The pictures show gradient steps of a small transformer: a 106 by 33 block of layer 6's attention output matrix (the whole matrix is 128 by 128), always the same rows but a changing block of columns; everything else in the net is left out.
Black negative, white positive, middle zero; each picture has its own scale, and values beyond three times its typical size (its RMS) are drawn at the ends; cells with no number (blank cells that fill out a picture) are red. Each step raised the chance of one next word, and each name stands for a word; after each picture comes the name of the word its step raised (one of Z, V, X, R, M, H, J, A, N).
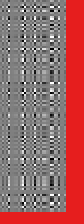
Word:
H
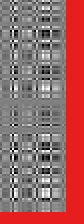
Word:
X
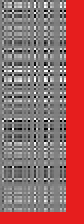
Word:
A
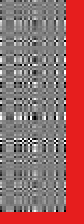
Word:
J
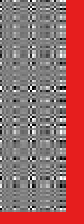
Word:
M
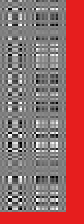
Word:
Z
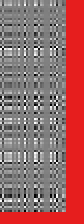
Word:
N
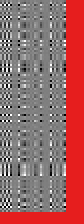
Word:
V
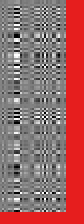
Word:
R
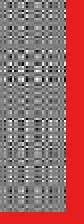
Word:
A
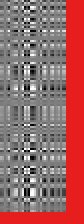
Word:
X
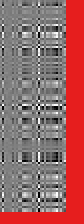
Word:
N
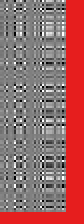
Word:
M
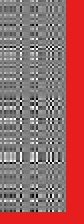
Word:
N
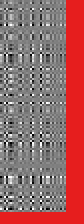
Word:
Z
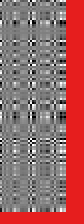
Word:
J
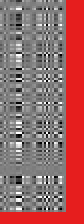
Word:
Z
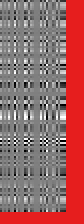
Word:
J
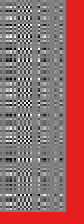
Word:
H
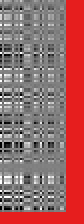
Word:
Z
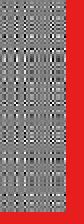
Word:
H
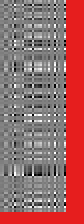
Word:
V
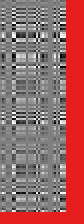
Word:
R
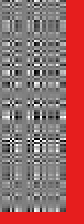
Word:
J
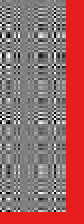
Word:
R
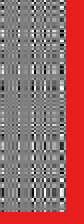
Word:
X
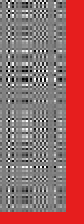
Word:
A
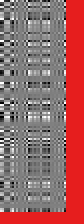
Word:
J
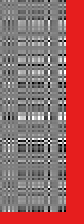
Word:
J
